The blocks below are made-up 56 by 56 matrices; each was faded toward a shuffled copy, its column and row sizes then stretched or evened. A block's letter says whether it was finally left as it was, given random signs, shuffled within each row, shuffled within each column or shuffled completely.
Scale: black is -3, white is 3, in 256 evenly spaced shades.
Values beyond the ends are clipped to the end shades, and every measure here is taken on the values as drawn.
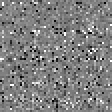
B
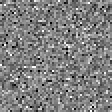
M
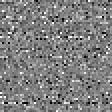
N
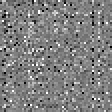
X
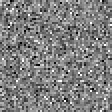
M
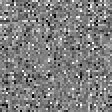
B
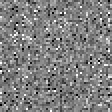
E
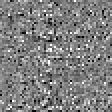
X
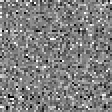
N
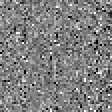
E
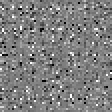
B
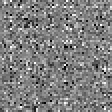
B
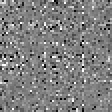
X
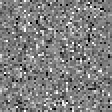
E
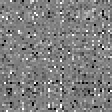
X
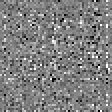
B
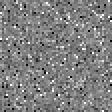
M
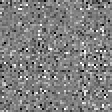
B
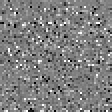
N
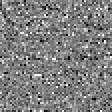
N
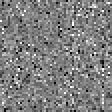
E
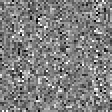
E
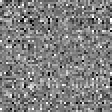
X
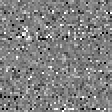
N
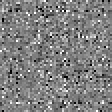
B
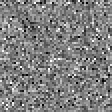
N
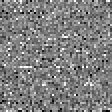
N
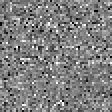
N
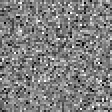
M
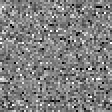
N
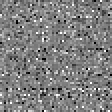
N
